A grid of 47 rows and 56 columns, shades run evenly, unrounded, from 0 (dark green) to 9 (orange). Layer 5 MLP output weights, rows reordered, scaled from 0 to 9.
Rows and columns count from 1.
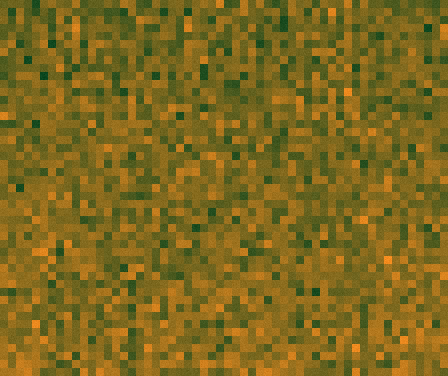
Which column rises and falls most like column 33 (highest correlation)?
4
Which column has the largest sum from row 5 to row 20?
44
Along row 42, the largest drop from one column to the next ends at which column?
17
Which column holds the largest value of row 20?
27
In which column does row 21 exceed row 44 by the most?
28
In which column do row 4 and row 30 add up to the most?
56
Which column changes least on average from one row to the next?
39
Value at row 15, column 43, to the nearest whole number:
2
